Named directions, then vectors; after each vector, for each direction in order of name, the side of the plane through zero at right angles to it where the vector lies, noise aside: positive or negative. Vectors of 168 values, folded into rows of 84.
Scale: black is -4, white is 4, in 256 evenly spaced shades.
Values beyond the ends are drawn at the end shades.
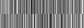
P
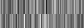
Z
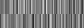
negative, negative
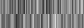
positive, positive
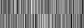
negative, positive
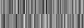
positive, positive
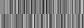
positive, positive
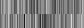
positive, negative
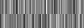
negative, negative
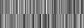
negative, negative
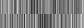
positive, negative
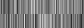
negative, positive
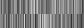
negative, positive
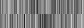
positive, negative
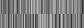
negative, positive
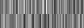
negative, negative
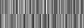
negative, negative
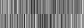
positive, negative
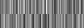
negative, negative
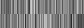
negative, positive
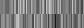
negative, negative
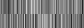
negative, positive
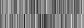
positive, negative
